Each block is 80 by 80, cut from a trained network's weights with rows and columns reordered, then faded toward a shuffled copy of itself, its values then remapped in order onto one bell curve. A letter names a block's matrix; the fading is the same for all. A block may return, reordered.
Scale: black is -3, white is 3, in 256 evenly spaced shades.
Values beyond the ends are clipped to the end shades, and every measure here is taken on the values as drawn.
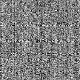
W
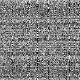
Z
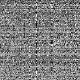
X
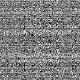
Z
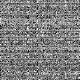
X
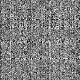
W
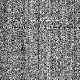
W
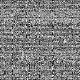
Z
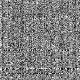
W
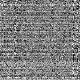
Z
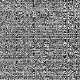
Z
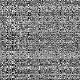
Z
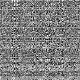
Z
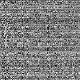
X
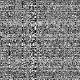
Z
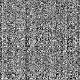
W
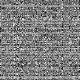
X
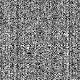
W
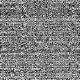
Z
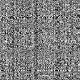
W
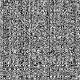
W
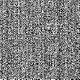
W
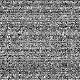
X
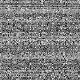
X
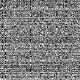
Z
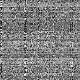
Z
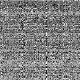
X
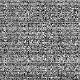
X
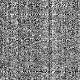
W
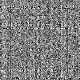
W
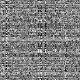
Z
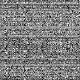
X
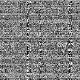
Z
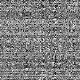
X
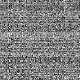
Z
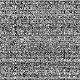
X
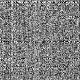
W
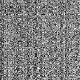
W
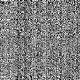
W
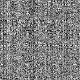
W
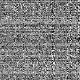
Z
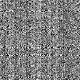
W
